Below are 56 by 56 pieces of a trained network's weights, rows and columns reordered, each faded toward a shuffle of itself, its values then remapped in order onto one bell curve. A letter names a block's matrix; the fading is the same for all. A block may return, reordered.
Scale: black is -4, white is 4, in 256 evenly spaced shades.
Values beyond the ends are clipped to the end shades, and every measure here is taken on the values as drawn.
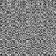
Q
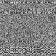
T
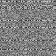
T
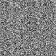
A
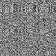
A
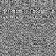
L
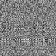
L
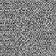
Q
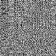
A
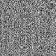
A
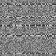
T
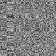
Q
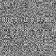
L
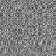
Q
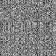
A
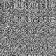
A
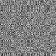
Q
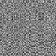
Q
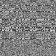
T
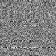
L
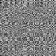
Q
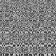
T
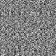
A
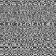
T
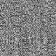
A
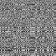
T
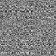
L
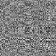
L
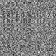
A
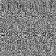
L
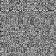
L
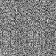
A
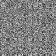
A
